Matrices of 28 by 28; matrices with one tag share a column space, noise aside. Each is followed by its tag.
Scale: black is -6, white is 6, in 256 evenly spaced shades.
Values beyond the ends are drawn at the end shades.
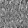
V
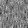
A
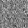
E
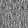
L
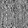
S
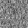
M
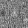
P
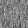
A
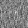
A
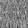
A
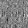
P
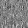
L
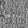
P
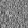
P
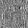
S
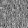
S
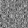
E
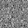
E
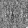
P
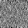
V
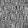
A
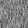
A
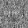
P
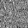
V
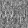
P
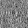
P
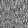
V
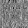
S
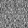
E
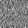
V
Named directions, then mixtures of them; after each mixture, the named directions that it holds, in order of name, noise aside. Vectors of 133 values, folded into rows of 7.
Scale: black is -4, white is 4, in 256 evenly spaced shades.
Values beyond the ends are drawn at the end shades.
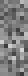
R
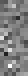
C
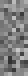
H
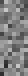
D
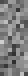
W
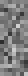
C, H, W.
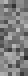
C, H, W.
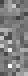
C, D.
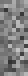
H.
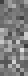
C, D, R.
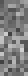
C, R.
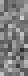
D, H, R.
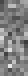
C, R.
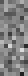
D, H, R.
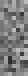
H.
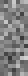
C, H, W.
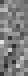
D, W.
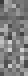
C, D, R.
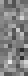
D, H, R.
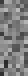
D.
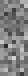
R.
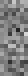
H, R.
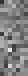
C, D, W.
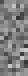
C, D, H.
